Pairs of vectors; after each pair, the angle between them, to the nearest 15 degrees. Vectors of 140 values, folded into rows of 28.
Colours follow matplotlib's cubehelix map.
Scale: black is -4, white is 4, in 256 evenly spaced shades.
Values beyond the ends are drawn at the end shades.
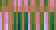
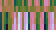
165 degrees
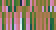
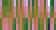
90 degrees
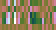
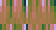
90 degrees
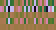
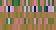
30 degrees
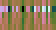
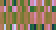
75 degrees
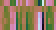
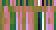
165 degrees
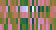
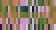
150 degrees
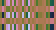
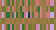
150 degrees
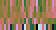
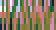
90 degrees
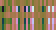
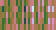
45 degrees
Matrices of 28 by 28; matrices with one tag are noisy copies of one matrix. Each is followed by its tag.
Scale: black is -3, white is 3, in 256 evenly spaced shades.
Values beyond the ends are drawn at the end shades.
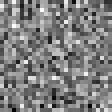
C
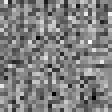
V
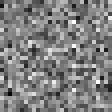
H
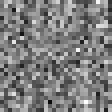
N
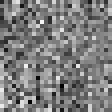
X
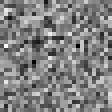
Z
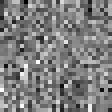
X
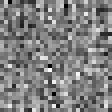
V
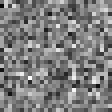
H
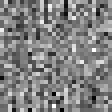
V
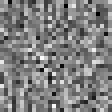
V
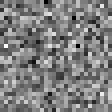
Z
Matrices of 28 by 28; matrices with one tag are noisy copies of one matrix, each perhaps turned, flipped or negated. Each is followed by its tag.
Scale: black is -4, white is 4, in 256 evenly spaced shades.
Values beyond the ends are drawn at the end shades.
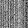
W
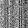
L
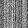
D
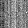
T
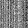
W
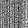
W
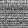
W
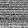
W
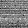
W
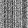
D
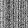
W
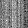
T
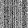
D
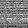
W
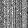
D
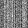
D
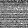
W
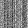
D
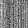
W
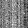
T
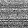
L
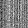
W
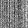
W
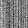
W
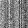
L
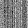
D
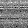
L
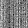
W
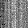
T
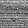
W
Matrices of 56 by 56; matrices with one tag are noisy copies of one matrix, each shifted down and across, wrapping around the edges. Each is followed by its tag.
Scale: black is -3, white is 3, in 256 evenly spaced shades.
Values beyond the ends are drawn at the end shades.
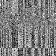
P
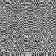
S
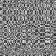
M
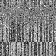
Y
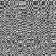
S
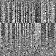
P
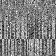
Y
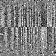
P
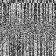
Y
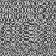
M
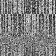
Y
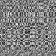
M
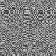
S
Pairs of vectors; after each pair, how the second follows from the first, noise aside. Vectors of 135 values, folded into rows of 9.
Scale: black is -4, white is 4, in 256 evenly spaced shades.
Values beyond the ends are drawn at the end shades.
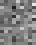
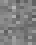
negated, shrunk.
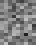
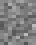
negated, shrunk.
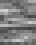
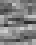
negated.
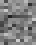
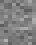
reversed, negated, shrunk.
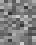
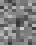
shuffled.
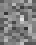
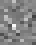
reversed, partly zeroed.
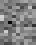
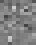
wrapped around, partly zeroed.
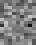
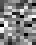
scaled up.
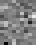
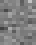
reversed, negated, shrunk.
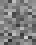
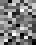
scaled up.
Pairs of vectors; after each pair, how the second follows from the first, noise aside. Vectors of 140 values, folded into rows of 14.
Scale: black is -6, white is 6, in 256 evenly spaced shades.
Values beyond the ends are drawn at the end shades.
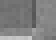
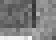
scaled up.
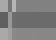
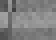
negated.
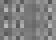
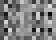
reversed, negated, scaled up.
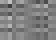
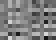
reversed, negated, scaled up.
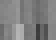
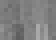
negated, shrunk.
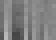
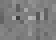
wrapped around, negated, partly zeroed.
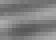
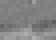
wrapped around, partly zeroed.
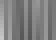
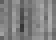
wrapped around, negated.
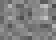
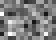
reversed, scaled up.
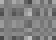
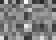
reversed, scaled up.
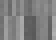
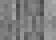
wrapped around, negated.
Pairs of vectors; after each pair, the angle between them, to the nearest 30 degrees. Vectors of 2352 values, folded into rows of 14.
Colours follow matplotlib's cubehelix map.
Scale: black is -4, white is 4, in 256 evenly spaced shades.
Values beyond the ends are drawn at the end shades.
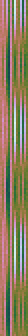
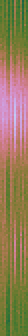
60 degrees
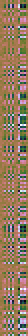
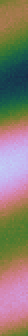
90 degrees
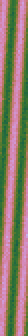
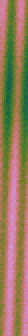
60 degrees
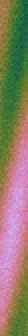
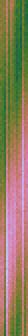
30 degrees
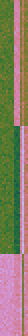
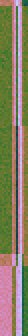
60 degrees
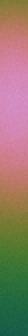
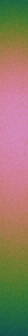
30 degrees
